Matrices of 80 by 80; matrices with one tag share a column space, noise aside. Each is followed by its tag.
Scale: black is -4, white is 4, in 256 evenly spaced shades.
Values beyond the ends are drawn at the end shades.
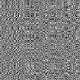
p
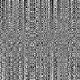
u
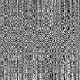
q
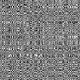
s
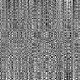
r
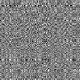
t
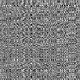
t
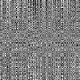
u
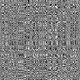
s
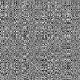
p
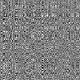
p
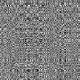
t
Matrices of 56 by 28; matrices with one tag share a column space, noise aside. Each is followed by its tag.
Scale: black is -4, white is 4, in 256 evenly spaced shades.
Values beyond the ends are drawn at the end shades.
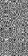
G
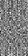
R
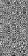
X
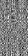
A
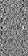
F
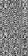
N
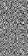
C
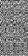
G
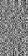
A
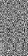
G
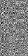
C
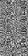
X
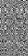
F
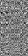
C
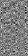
C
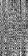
A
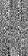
R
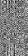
N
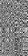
G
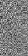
C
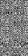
X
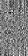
R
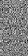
F
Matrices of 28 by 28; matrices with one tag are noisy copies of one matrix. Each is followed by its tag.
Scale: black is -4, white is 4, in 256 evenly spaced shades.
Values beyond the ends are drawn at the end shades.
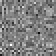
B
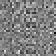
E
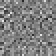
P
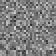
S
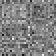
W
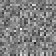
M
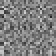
P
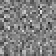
P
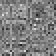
W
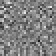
P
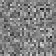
M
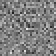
E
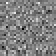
S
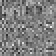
B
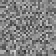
S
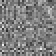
B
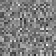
M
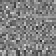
S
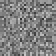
M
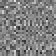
S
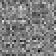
W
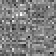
W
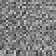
S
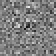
E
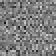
S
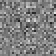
E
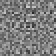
E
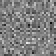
E
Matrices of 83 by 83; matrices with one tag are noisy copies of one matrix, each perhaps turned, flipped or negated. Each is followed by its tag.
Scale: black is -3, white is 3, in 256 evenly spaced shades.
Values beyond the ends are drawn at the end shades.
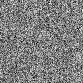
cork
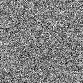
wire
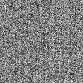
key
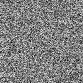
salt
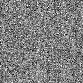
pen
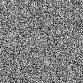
cork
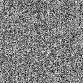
pen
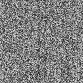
pen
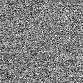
salt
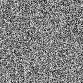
salt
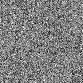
wire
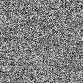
wire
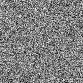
cork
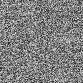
cork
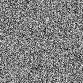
cork
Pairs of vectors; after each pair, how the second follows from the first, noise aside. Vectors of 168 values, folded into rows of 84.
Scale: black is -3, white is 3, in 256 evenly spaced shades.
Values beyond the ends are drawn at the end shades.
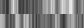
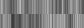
reversed, negated, shrunk.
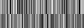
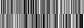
shuffled.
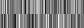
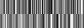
shuffled.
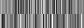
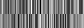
reversed.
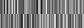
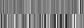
wrapped around, partly zeroed.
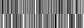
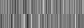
wrapped around, shrunk.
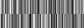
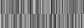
wrapped around, shrunk.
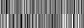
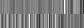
wrapped around, negated, partly zeroed.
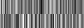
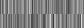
wrapped around, shrunk.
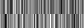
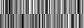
reversed.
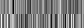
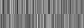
wrapped around, shrunk.
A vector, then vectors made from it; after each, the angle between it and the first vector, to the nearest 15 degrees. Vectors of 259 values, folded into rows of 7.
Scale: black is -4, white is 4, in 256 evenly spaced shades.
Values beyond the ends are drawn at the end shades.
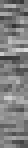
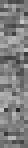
45 degrees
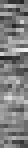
15 degrees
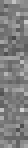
120 degrees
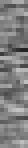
135 degrees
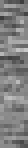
15 degrees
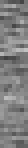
15 degrees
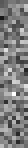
75 degrees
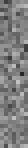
75 degrees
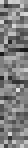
135 degrees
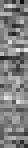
30 degrees
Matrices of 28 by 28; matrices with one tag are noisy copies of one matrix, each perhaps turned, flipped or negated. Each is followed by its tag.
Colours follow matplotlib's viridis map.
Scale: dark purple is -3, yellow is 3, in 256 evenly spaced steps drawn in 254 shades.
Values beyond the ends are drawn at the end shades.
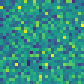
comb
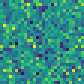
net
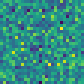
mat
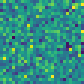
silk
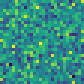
silk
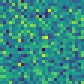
mat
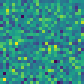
net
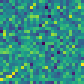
silk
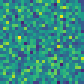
comb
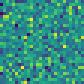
comb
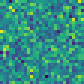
silk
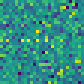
mat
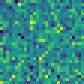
silk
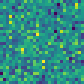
net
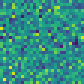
net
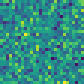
comb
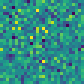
net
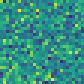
silk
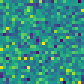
silk
